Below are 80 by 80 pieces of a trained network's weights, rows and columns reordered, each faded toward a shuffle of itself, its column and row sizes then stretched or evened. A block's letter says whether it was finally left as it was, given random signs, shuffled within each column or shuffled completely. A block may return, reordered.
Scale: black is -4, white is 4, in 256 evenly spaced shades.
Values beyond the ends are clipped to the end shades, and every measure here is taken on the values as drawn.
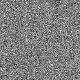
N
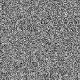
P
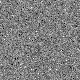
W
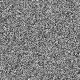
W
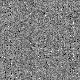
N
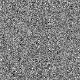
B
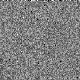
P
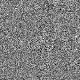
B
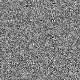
B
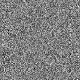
P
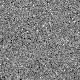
W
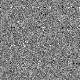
B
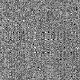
P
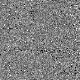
B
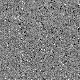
N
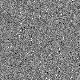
N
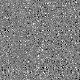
P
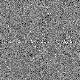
B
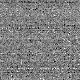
P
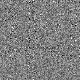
B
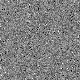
N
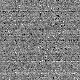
P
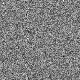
N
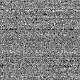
P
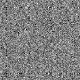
P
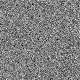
W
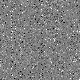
N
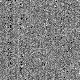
N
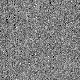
N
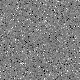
W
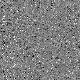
N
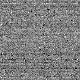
P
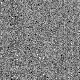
N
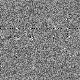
B
